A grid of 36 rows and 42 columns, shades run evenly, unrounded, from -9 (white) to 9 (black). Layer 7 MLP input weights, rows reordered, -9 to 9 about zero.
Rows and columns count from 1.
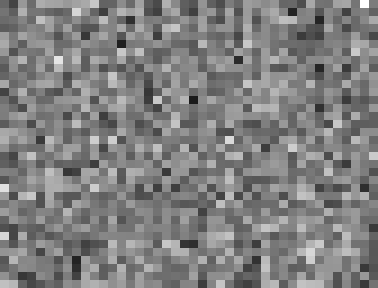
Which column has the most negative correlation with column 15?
22
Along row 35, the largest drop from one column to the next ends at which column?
10
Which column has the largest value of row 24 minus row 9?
41
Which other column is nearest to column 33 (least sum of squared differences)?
21
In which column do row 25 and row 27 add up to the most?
23
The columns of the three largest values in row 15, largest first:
12, 8, 39
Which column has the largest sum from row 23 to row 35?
42
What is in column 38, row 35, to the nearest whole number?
3
